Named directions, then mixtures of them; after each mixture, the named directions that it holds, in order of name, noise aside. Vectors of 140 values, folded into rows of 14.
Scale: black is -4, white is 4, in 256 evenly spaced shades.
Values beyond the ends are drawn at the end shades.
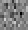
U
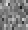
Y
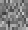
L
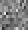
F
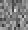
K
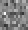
F, L, U.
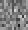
K.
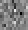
K, U.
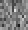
K.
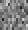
Y.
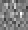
U.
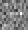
F, U.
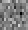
U, Y.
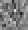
K, U.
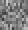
L, Y.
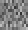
L, U.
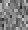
F, K, Y.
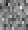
Y.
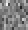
Y.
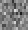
F, K, U.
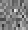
F, K, L.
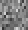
F.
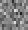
F, K, U.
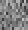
F, L, Y.
